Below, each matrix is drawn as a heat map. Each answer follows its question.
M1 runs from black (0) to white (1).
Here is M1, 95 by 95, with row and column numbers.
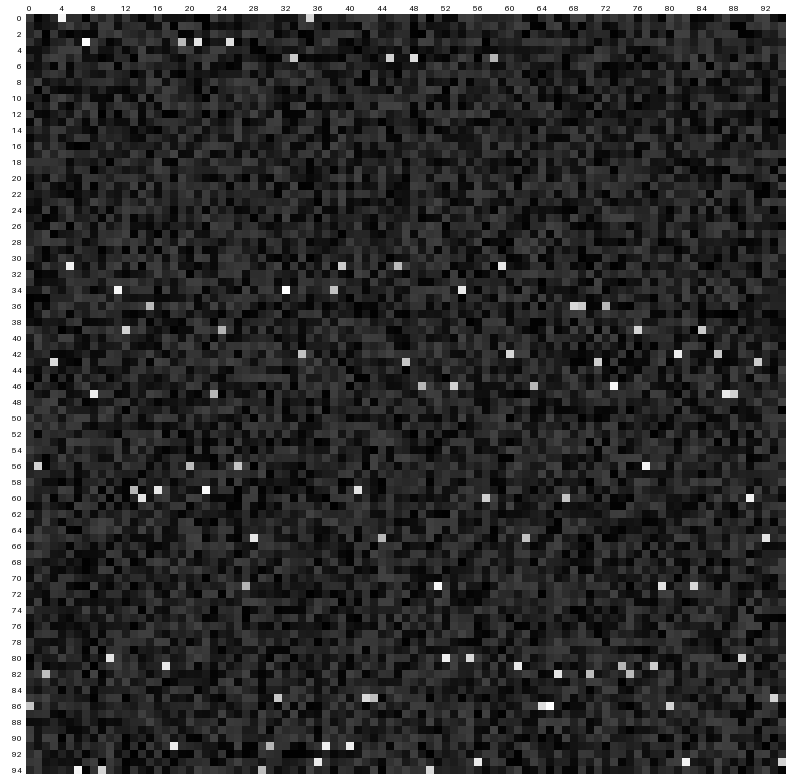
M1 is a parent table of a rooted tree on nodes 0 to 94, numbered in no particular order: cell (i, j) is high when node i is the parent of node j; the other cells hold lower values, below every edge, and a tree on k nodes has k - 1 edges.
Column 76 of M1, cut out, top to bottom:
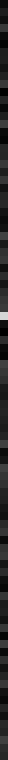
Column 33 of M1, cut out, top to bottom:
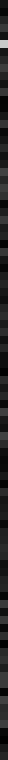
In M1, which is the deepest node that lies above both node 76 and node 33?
31
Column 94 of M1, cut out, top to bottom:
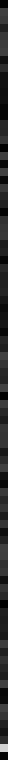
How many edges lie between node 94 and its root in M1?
2
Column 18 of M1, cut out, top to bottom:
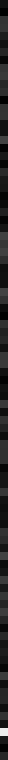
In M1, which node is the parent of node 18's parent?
43
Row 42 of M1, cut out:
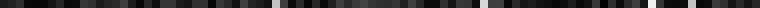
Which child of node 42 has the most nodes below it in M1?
86
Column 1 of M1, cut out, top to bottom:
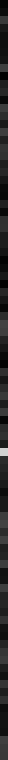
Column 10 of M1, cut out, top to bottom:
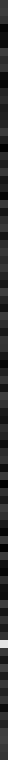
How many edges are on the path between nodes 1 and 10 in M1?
7
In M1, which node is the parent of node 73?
46
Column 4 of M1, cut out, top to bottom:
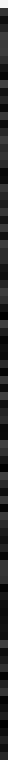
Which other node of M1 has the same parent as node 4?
35
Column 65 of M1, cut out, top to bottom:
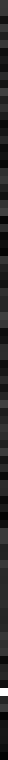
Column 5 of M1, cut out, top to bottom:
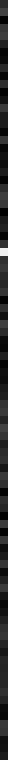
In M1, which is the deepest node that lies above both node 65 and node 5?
85
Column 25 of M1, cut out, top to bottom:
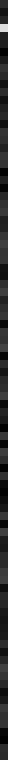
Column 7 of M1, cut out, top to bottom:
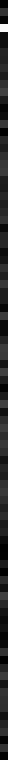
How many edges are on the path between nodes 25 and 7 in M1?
2
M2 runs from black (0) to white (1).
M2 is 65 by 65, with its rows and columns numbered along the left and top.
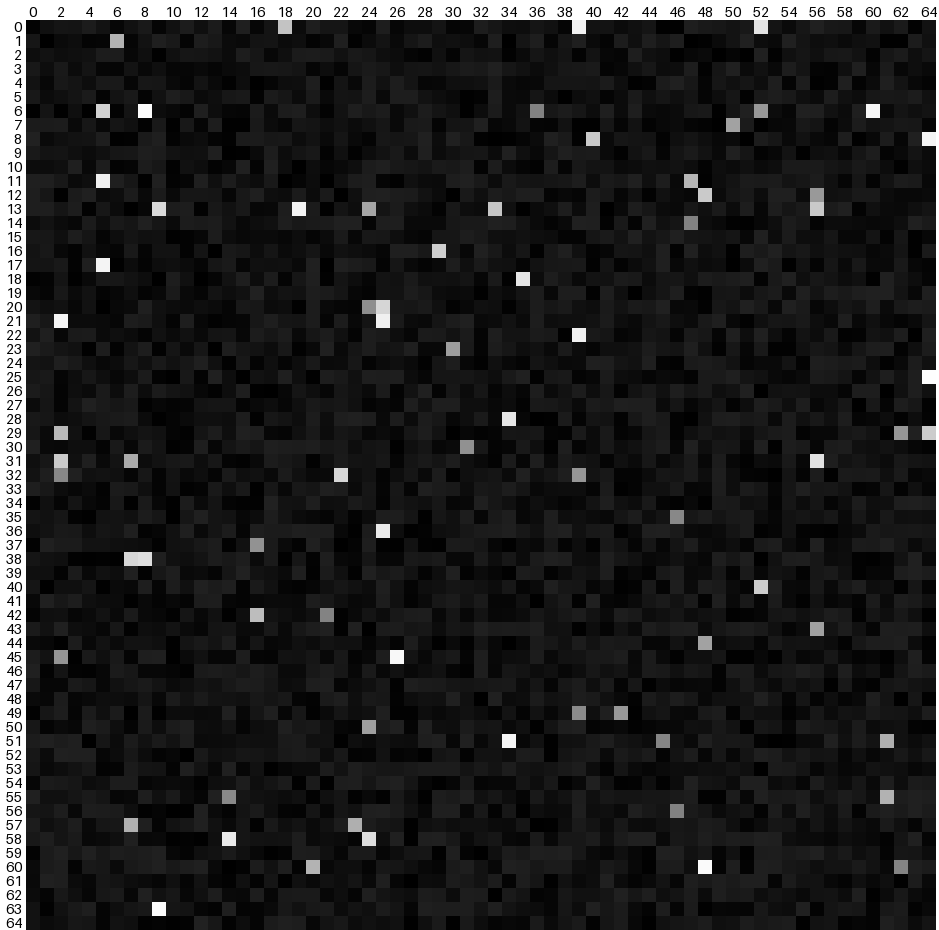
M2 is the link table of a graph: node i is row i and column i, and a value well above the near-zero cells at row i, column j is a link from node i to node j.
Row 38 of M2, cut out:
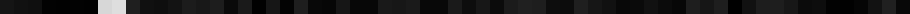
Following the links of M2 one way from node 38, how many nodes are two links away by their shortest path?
3
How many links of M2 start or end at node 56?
5
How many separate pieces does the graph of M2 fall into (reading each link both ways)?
10
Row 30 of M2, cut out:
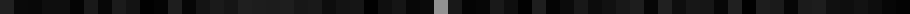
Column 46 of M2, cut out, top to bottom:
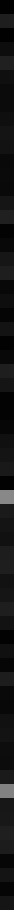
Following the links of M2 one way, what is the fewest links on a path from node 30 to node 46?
3
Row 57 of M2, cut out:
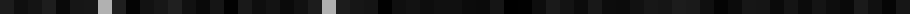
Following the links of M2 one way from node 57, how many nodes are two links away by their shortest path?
2
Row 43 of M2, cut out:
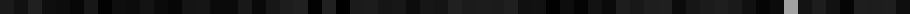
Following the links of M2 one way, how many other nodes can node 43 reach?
2
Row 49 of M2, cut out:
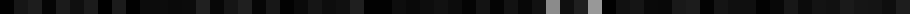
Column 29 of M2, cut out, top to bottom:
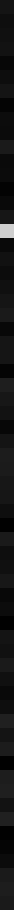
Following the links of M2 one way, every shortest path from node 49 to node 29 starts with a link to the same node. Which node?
node 42
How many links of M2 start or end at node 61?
2
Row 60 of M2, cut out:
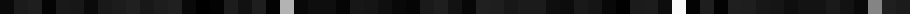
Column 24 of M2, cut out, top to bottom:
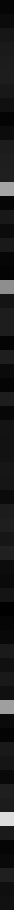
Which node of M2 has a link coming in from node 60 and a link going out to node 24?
node 20
